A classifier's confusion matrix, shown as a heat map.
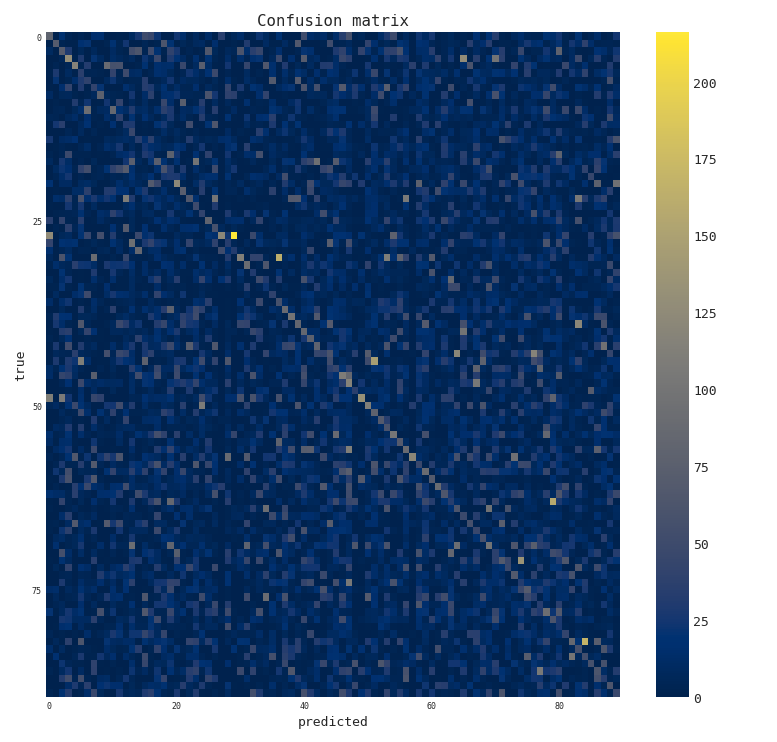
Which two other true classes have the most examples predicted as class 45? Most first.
54, 17
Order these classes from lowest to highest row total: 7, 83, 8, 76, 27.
83, 8, 76, 7, 27
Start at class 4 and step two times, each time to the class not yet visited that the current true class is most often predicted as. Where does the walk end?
21
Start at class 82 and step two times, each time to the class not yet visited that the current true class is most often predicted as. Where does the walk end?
75
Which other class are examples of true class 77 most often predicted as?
58
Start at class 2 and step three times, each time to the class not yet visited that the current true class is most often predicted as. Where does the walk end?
13
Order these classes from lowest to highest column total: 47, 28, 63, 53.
28, 63, 53, 47
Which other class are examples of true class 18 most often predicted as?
12
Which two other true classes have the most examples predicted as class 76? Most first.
43, 69
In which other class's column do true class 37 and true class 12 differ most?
19
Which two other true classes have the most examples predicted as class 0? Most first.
27, 49
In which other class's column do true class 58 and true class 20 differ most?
89
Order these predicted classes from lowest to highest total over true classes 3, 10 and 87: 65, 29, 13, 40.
29, 13, 40, 65
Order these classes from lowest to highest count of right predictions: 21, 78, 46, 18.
18, 21, 78, 46
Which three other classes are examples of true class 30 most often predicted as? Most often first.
36, 53, 7
